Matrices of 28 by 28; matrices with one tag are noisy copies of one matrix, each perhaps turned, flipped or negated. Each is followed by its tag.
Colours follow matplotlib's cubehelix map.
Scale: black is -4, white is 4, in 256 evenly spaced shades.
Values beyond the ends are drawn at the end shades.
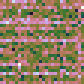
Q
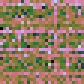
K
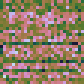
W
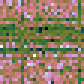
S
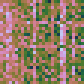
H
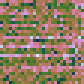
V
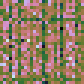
Q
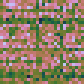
H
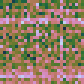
H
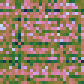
Q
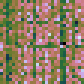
H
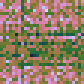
S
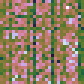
K
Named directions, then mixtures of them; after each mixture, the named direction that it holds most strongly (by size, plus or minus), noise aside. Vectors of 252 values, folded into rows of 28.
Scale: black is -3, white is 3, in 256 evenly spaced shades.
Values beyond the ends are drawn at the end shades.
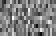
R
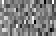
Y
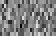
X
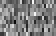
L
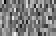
R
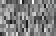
L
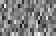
X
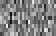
L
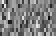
X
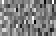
Y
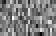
R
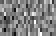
Y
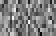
R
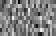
R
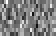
X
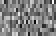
Y
